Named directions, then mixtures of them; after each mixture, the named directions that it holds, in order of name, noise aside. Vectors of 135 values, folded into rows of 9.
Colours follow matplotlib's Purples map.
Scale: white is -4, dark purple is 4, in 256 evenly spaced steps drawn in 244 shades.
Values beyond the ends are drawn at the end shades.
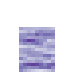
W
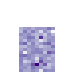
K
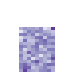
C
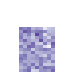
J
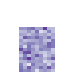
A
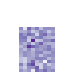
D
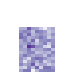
D, J.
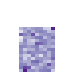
C.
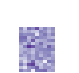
D.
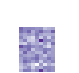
J, K, W.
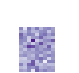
D.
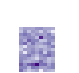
K, W.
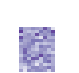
C, K.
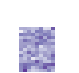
C, W.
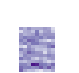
A, K, W.
